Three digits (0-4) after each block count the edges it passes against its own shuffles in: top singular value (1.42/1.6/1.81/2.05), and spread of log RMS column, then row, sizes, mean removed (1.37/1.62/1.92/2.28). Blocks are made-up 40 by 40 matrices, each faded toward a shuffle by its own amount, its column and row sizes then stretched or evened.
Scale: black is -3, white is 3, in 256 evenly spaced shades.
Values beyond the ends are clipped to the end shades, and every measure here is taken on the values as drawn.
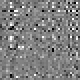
4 3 4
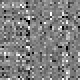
3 4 3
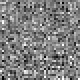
3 3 2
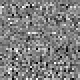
0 0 3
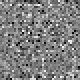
1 0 2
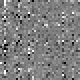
1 4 2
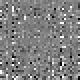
1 4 4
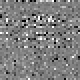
3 1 4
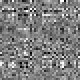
4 3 4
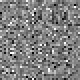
2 1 0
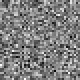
2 0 0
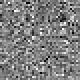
3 2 1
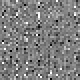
1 3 0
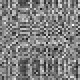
4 1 0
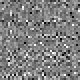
4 0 2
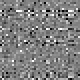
4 0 4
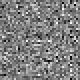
2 3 0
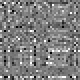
4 2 4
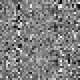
2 4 0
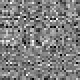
4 1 3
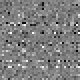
1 1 4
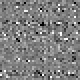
1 0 4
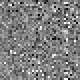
1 2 1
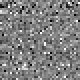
2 0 3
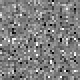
0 3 1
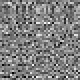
4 0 4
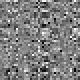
4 4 0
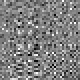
4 3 2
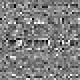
4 0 4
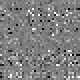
2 2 4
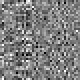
4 4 1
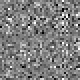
2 3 2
